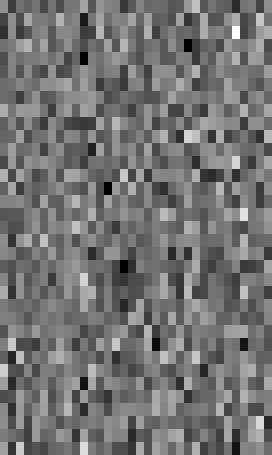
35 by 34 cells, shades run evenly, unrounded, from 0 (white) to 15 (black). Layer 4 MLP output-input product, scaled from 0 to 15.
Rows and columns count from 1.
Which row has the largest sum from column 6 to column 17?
21
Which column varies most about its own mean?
11
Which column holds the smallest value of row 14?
16
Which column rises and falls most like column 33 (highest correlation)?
29
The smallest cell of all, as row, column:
3, 30
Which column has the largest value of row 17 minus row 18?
10
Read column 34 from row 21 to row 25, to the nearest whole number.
5 7 11 7 7
